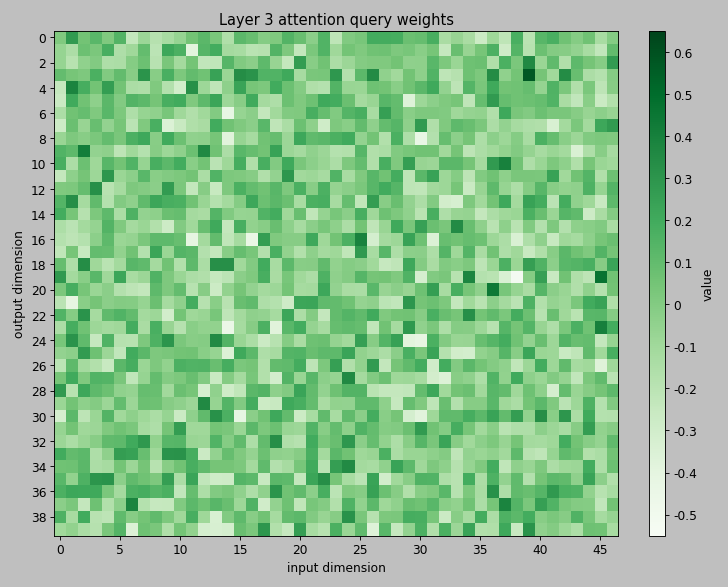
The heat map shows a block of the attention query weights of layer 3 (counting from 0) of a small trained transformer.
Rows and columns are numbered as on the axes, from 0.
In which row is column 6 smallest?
39
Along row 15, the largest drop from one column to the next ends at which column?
14
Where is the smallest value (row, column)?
19, 38
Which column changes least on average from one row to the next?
35
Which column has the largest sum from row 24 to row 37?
36
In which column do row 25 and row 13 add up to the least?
33
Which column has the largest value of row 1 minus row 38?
13
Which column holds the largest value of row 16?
25
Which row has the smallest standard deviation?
31
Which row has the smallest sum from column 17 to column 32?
27
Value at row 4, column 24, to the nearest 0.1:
-0.1
